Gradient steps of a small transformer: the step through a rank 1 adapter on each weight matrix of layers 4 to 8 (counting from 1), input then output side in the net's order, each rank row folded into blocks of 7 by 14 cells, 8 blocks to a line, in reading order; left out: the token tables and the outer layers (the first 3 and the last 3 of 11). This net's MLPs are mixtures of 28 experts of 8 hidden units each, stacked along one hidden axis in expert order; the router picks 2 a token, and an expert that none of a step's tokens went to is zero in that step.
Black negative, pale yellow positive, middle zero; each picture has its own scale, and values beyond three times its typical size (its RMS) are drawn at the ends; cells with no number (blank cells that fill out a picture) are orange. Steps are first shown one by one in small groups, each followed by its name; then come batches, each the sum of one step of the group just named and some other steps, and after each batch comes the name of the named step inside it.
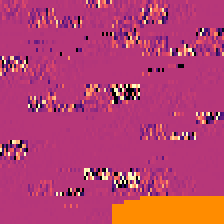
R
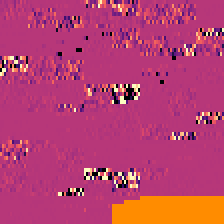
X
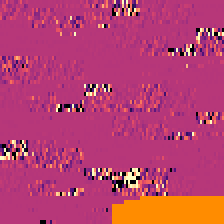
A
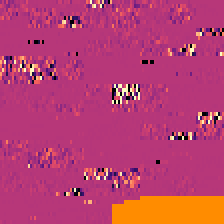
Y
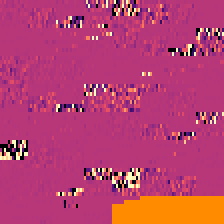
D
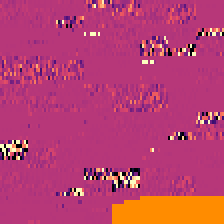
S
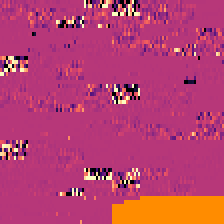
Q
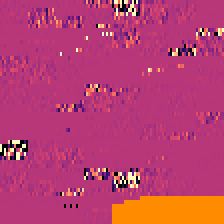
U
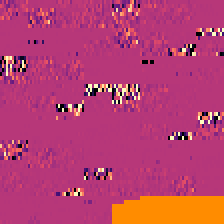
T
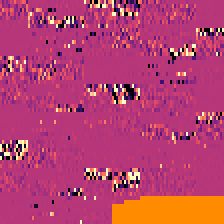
X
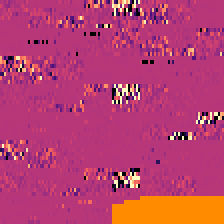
Y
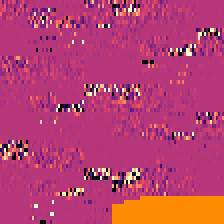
A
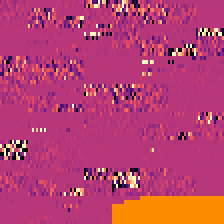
S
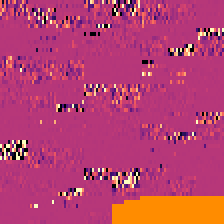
D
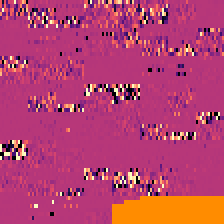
R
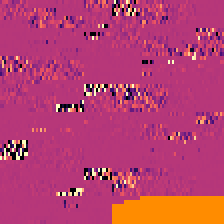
D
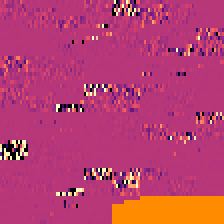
D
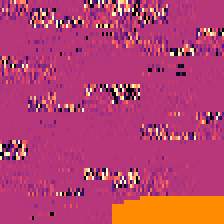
R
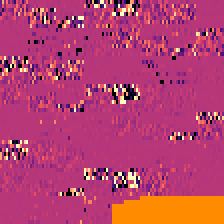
X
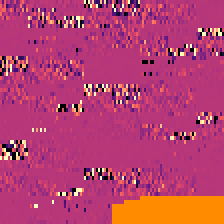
T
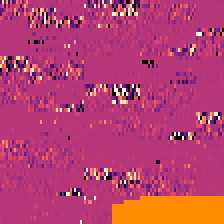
Y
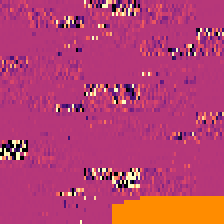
D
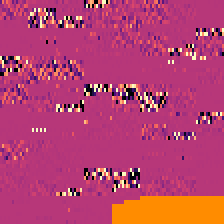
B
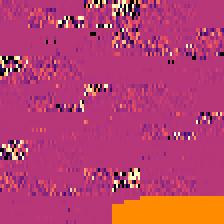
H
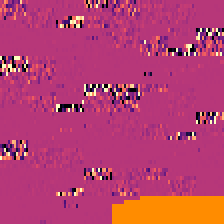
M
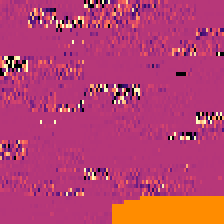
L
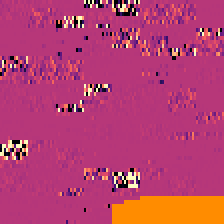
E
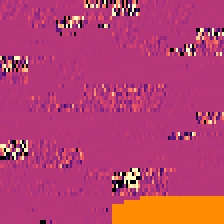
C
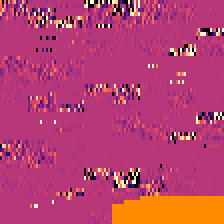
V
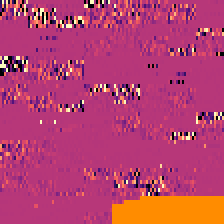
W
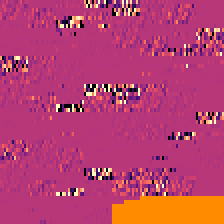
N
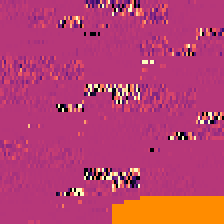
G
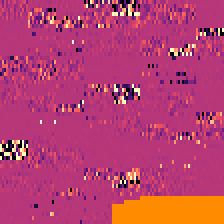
L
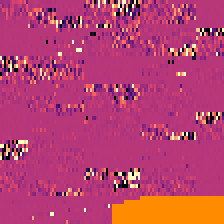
H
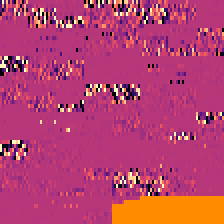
W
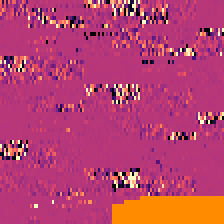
H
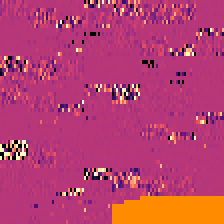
W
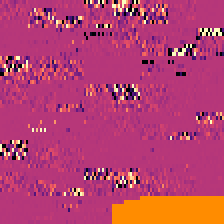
L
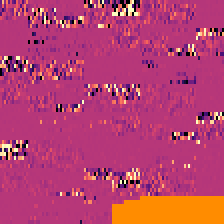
W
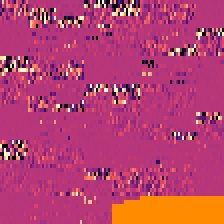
W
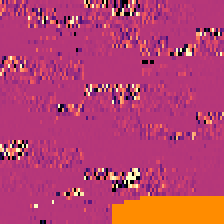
C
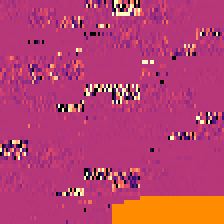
G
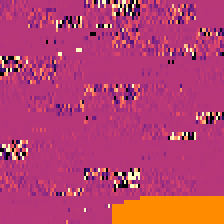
H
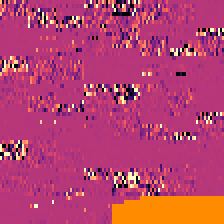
L
